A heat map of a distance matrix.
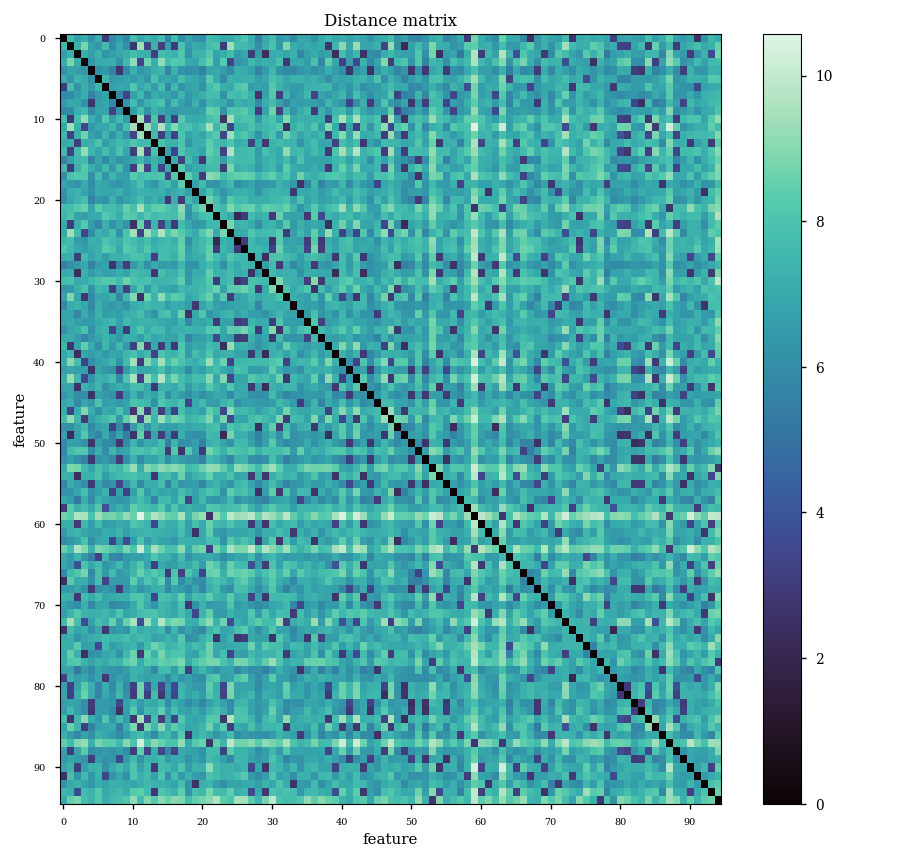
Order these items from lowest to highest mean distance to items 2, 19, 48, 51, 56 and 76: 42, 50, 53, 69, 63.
50, 69, 42, 53, 63
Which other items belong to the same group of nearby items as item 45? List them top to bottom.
18, 34, 57, 70, 78, 86
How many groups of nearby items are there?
13
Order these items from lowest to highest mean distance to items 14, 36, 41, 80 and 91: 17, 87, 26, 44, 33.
44, 33, 17, 26, 87
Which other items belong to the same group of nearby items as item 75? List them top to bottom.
5, 64
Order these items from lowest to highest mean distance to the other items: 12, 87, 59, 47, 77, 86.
86, 12, 47, 77, 87, 59
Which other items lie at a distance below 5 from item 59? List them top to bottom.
21, 63, 87
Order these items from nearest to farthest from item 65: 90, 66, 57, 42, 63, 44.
90, 57, 44, 66, 42, 63
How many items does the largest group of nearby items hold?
13
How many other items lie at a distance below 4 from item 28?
7
